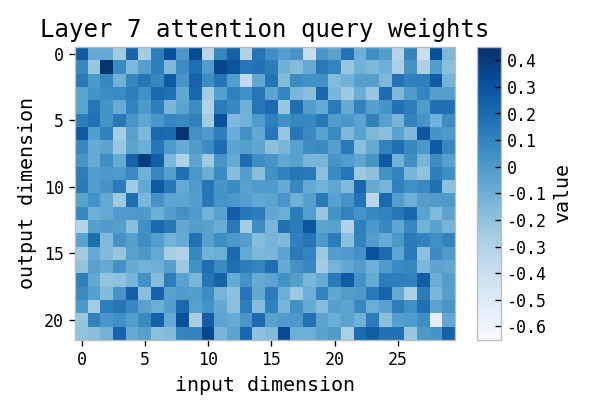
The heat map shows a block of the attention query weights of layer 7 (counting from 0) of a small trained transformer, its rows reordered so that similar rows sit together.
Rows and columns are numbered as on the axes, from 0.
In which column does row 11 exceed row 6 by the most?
24
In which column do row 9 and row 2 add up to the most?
28
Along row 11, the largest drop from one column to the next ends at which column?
23
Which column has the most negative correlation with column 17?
19
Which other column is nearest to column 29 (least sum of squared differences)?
20
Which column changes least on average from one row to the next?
9
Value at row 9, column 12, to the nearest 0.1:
-0.2
